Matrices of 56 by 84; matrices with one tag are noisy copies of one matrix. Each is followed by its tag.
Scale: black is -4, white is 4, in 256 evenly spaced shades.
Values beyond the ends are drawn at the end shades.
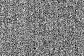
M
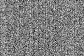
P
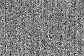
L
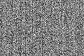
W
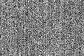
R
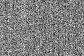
M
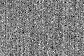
L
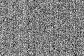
M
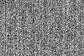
L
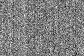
M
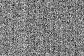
M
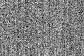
R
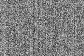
P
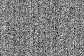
P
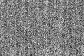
R
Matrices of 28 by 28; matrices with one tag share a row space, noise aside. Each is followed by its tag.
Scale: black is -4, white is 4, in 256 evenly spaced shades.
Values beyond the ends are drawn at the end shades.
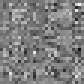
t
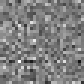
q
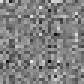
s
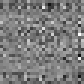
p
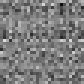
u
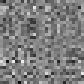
q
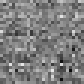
u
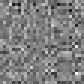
t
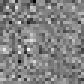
q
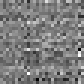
p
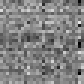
p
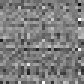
p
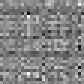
p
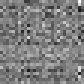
p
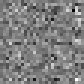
t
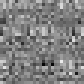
u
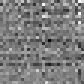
p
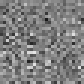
q
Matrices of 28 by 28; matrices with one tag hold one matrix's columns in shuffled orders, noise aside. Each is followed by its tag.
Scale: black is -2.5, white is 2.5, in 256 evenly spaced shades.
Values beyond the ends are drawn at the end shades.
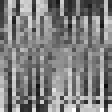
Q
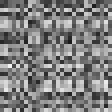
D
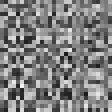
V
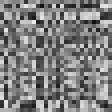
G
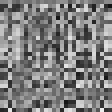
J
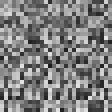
V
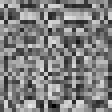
G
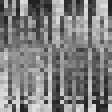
Q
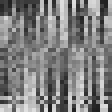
Q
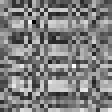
D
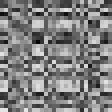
D
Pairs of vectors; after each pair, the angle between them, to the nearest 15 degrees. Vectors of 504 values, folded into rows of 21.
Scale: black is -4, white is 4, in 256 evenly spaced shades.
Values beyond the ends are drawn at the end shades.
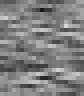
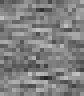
30 degrees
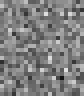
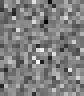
105 degrees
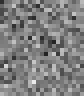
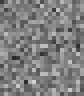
60 degrees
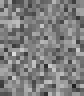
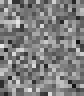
30 degrees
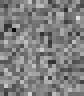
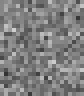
150 degrees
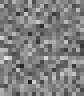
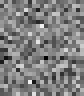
165 degrees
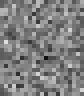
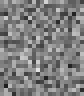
120 degrees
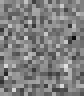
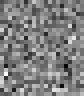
165 degrees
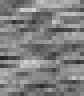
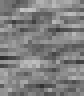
15 degrees
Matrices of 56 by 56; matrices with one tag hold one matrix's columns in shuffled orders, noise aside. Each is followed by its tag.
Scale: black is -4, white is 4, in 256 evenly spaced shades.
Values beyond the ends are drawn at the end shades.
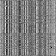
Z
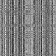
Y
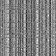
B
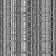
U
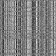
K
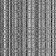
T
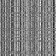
U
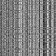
T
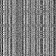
Y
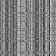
U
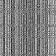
Y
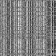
K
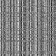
U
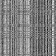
Y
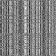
Z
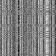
Y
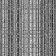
B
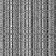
T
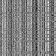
U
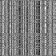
Z
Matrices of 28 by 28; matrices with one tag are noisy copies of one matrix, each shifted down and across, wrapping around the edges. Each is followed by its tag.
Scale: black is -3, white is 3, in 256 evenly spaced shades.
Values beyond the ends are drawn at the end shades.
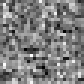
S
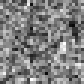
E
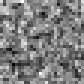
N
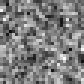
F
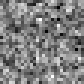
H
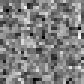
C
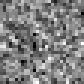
F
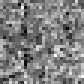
E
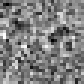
S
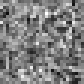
E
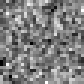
S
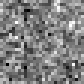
E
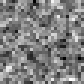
N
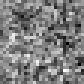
E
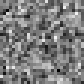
H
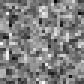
E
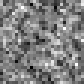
F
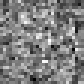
E
